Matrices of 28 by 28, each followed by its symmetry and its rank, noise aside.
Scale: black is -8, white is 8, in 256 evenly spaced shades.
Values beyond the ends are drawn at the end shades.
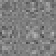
symmetric, rank three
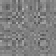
symmetric, rank two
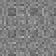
no symmetry, rank three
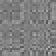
symmetric, rank two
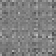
no symmetry, rank three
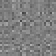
no symmetry, rank three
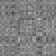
symmetric, rank three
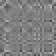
symmetric, rank two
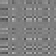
no symmetry, rank one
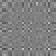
symmetric, rank one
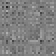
symmetric, rank three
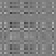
no symmetry, rank one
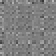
symmetric, rank two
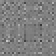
symmetric, rank two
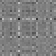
symmetric, rank one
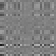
no symmetry, rank one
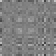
symmetric, rank one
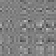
no symmetry, rank three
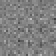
no symmetry, rank three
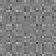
antisymmetric, rank two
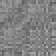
symmetric, rank three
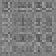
no symmetry, rank two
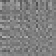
antisymmetric, rank two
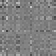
antisymmetric, rank two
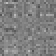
no symmetry, rank three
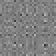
symmetric, rank three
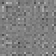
symmetric, rank three
